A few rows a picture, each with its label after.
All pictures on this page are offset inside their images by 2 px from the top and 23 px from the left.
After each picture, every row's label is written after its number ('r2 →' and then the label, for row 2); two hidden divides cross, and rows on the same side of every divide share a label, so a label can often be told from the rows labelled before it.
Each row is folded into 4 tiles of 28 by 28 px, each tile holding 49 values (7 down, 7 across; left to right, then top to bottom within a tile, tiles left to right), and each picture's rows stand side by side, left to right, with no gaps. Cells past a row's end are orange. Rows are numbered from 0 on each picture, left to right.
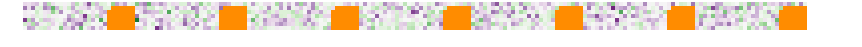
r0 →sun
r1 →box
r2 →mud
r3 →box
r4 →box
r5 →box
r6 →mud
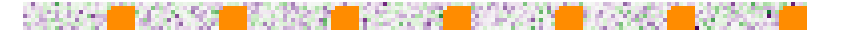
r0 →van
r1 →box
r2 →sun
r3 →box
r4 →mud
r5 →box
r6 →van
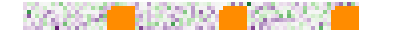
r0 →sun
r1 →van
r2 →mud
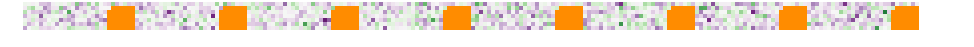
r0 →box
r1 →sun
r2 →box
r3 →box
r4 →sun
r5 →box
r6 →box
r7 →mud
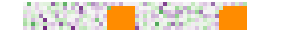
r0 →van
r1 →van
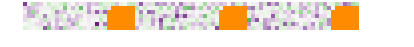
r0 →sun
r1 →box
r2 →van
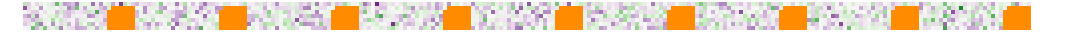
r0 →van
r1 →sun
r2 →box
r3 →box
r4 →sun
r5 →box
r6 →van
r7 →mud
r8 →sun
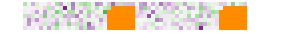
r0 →box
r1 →box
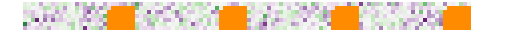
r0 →mud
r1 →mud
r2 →mud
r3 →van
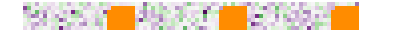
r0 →sun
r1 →box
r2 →mud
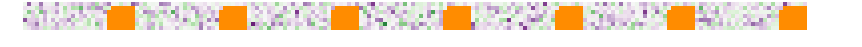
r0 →mud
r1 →box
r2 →mud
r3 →van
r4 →sun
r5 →mud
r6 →box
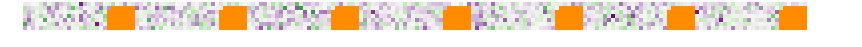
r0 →mud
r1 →sun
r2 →sun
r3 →box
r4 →mud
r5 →box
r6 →sun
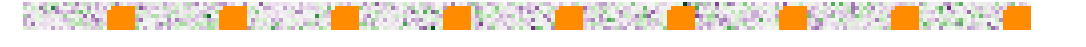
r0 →sun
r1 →mud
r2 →mud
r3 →mud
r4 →mud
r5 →van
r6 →mud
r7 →sun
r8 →van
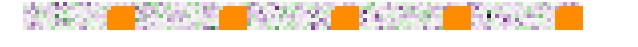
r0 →mud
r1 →van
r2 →box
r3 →box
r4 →mud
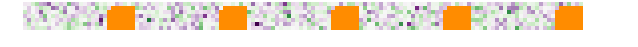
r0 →box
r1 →sun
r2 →mud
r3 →box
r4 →box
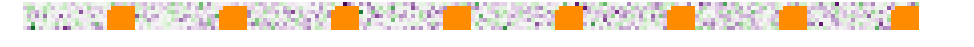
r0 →van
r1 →box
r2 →sun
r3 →van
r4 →van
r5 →van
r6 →mud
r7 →sun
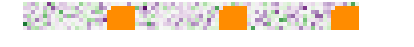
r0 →box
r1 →mud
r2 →van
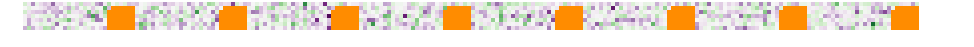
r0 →box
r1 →van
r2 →van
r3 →van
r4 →van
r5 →mud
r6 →sun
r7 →sun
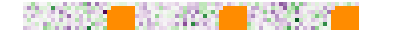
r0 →sun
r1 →box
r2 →mud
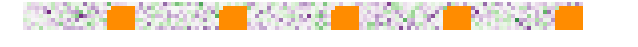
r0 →sun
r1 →van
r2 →mud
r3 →van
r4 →van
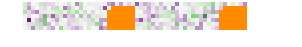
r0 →box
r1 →box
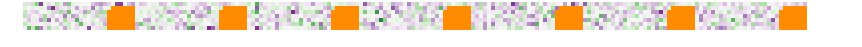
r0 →box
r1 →van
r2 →sun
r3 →mud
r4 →mud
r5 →sun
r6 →box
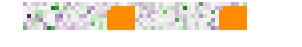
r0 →sun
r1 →box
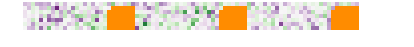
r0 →mud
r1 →van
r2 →box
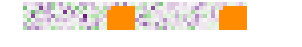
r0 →mud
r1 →mud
